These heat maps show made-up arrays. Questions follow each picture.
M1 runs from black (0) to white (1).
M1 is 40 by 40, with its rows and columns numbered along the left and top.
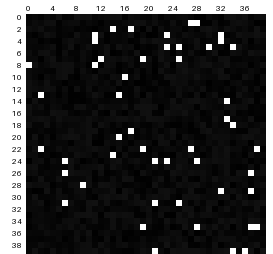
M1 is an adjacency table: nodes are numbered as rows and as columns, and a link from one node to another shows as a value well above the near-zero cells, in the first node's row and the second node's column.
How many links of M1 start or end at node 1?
2
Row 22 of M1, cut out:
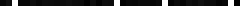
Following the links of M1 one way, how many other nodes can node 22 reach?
7
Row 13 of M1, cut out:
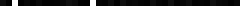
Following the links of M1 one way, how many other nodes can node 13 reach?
5
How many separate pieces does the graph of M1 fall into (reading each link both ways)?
2
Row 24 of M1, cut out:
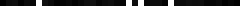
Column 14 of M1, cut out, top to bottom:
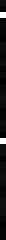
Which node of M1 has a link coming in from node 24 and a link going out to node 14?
node 23
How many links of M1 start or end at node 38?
2
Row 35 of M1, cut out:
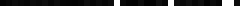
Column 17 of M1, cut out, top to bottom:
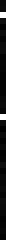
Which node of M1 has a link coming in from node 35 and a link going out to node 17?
node 19
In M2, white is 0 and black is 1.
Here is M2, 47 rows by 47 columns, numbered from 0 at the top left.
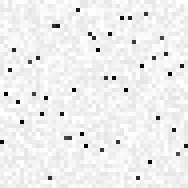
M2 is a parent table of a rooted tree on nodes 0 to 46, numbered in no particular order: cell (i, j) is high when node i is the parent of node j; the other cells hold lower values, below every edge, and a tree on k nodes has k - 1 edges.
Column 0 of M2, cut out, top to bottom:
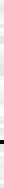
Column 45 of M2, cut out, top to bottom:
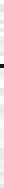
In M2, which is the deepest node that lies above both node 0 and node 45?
16
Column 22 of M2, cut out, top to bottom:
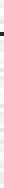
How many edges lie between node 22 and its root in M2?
5
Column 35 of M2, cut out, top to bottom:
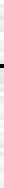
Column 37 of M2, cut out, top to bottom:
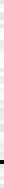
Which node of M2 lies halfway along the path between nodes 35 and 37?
38
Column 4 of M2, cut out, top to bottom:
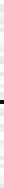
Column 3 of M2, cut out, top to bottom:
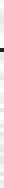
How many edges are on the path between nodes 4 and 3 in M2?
9
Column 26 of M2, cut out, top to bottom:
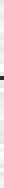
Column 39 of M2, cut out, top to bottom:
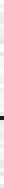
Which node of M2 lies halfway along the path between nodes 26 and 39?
34
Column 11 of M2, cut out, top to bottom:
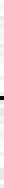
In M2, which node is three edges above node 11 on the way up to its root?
44
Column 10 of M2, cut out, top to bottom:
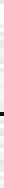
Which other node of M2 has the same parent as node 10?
15
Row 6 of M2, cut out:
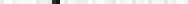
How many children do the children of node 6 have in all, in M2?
3
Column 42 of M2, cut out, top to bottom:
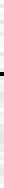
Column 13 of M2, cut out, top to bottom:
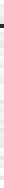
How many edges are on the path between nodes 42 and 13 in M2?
8
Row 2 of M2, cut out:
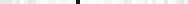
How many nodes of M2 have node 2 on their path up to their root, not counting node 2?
8
